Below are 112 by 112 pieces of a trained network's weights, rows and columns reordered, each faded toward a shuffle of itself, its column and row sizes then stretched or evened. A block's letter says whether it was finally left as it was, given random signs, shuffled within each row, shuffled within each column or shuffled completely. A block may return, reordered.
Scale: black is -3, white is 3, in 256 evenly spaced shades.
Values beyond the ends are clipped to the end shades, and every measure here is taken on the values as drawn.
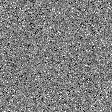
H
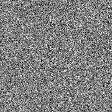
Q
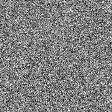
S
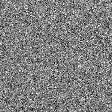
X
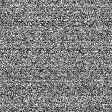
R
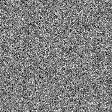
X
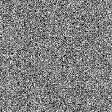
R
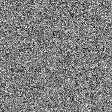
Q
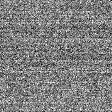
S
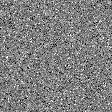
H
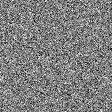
H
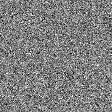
S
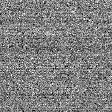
R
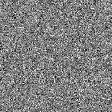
R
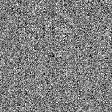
R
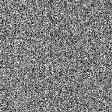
R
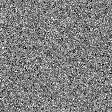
H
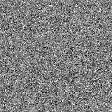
R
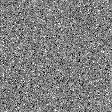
X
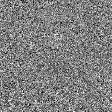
Q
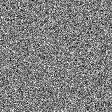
H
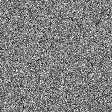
H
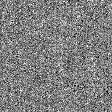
X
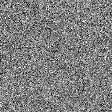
Q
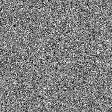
S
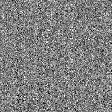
R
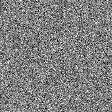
X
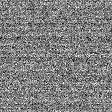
S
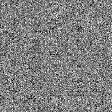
R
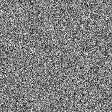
X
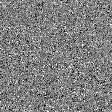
S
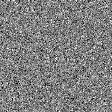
Q
